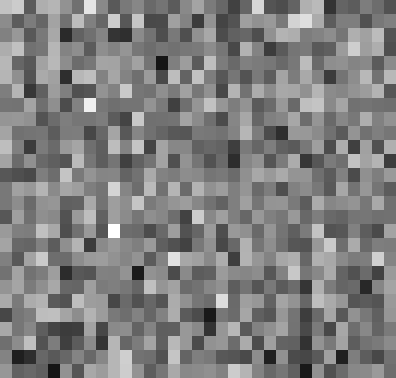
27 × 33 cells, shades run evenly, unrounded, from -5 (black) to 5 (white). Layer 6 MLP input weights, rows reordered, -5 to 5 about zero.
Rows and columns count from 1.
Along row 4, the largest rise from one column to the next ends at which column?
21
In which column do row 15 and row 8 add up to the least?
6
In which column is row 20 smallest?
12
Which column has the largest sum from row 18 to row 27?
15
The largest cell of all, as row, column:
17, 10
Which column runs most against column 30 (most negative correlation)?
33
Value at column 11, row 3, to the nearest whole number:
-3
